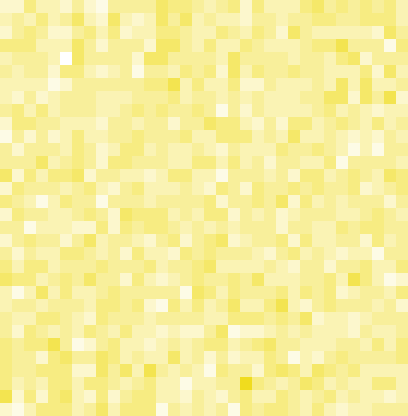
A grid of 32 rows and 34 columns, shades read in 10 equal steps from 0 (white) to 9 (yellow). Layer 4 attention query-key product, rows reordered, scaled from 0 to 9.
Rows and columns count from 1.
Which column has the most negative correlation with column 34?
28
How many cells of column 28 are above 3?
18
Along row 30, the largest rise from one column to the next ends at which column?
21
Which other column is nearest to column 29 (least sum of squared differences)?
15
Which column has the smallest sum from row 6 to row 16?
9
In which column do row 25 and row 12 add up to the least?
30
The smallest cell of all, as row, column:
5, 6
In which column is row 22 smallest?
33
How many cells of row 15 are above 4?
9
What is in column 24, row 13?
4
